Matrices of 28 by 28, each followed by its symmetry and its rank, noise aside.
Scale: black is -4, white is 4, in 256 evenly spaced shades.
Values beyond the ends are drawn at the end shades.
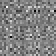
no symmetry, rank four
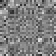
symmetric, rank three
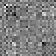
symmetric, rank three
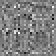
no symmetry, rank four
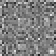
symmetric, rank five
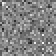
symmetric, rank five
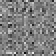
no symmetry, rank four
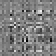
no symmetry, rank three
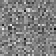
antisymmetric, rank four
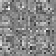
symmetric, rank four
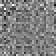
no symmetry, rank five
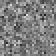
antisymmetric, rank four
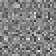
no symmetry, rank three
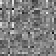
no symmetry, rank four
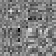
symmetric, rank four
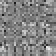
symmetric, rank three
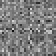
no symmetry, rank five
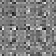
no symmetry, rank three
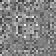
symmetric, rank five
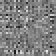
antisymmetric, rank four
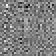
no symmetry, rank five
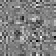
antisymmetric, rank four
